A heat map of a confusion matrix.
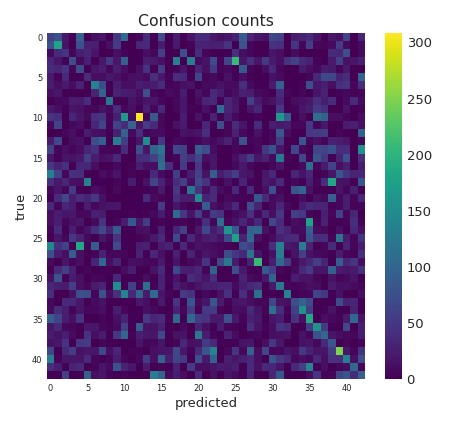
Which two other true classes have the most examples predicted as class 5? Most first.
18, 42
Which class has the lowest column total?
16
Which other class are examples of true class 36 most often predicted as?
12
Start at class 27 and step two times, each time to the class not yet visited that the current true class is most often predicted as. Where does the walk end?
9
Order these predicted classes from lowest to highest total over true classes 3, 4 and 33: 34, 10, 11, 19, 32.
11, 32, 10, 34, 19
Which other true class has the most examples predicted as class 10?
32
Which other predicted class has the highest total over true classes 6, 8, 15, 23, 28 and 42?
31
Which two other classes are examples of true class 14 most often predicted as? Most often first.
42, 15
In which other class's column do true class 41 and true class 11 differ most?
35
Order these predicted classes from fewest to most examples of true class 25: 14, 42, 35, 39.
14, 42, 35, 39
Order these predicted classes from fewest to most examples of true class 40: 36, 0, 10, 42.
10, 36, 42, 0
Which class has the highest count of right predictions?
39
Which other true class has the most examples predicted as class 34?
26
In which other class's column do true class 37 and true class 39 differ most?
22
